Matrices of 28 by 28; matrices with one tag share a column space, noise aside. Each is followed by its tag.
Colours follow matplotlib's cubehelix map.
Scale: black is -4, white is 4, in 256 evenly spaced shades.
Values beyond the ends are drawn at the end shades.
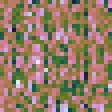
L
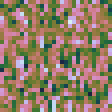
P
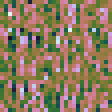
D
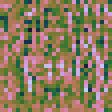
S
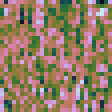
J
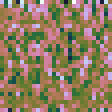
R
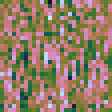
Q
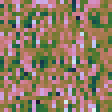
P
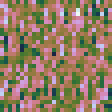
J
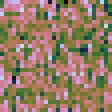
R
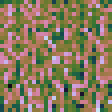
L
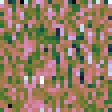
R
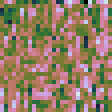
J
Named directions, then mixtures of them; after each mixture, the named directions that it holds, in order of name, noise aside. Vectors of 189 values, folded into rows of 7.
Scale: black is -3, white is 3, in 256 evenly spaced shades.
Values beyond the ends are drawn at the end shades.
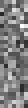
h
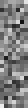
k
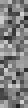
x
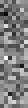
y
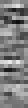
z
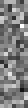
h, x.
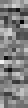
k, z.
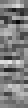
z.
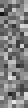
h, y.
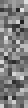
k.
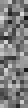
x.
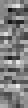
x, z.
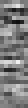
z.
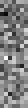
y.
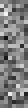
h, y.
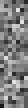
k.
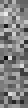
y.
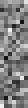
k.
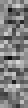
x, z.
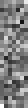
k.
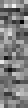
k, z.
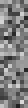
x.
